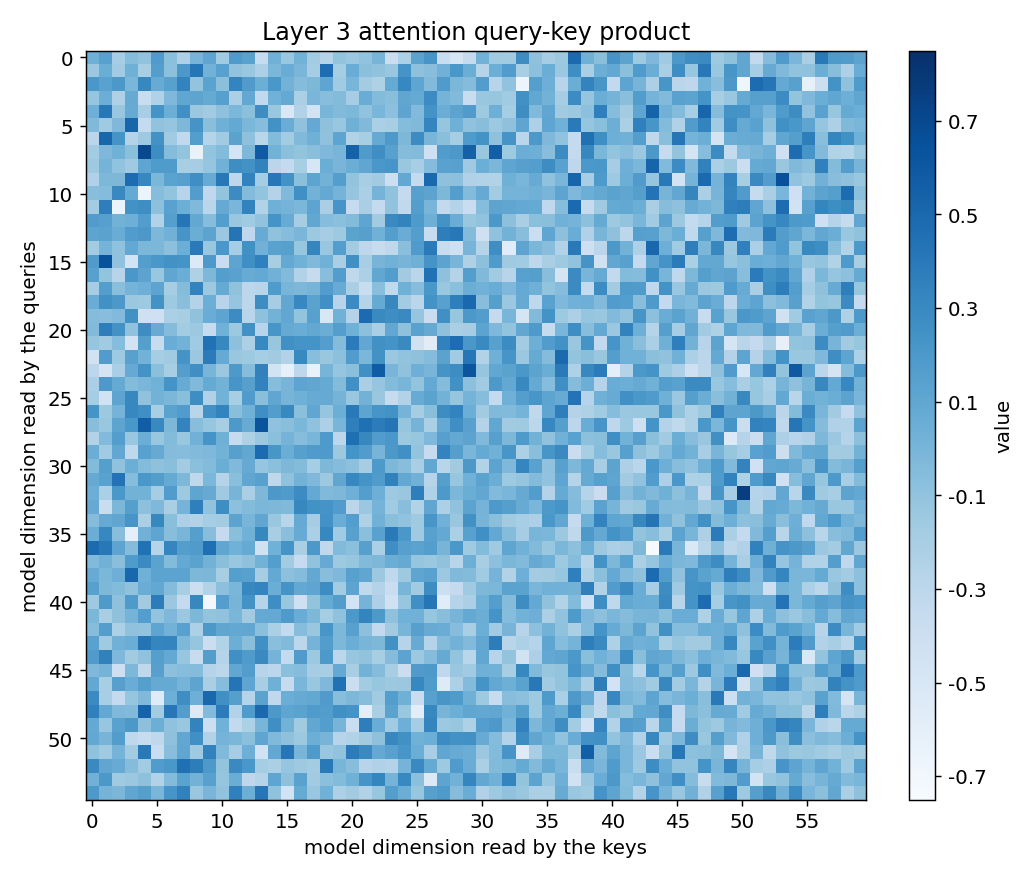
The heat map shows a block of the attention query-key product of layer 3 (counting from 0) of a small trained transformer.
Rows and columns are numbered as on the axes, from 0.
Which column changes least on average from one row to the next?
36
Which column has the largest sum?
52
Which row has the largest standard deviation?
23
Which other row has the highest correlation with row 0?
45
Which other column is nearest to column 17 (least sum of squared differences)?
15
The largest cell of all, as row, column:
32, 50
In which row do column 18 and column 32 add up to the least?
14
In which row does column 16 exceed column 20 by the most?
33
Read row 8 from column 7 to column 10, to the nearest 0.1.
-0.2 -0.2 -0.1 0
